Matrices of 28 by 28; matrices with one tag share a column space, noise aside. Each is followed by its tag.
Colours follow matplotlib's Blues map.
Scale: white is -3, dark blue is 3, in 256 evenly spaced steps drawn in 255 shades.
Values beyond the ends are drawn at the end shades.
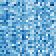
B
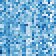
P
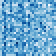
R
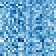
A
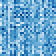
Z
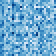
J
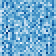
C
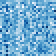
C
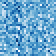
A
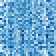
B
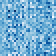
C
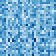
A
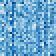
R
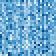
B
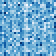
R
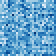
Z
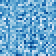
B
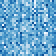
Z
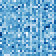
J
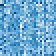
R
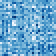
C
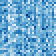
A
